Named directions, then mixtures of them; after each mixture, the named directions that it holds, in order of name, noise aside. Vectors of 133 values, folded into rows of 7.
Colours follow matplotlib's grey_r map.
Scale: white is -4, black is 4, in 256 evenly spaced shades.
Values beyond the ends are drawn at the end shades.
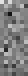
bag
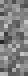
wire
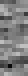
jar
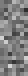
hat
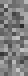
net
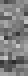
hat, jar, wire.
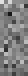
bag.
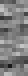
jar.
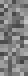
net, wire.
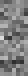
hat, jar, wire.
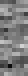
jar.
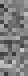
jar, net.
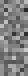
hat, net.
